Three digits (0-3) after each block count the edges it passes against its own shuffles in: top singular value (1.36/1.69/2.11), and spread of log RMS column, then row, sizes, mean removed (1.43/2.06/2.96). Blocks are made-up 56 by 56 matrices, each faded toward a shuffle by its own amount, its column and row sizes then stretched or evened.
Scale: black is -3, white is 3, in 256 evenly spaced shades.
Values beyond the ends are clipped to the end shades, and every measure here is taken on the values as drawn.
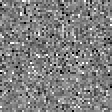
0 0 1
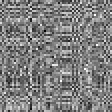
3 1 1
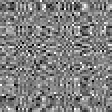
3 0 2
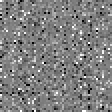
1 2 0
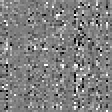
1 3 1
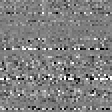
2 0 3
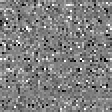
0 0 2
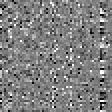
3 2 0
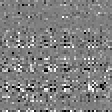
3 2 3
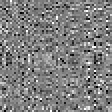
3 2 0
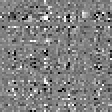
1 2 3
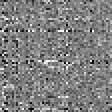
2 2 2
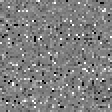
0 0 1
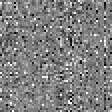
2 2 0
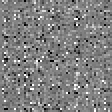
1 2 1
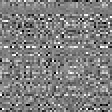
3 0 3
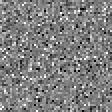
0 0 0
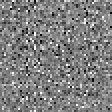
2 1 0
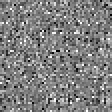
2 0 1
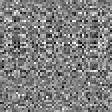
3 0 2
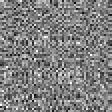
3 1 1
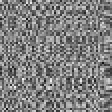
3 0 1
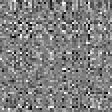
3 2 2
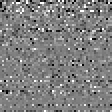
0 0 3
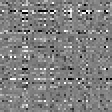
3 2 3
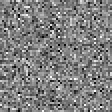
1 2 0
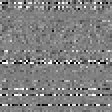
3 0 3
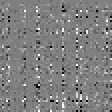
1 3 2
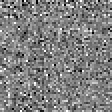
0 0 1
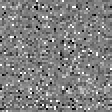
1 0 1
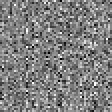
2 2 0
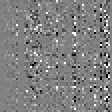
2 3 1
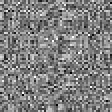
3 0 1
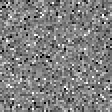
0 0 0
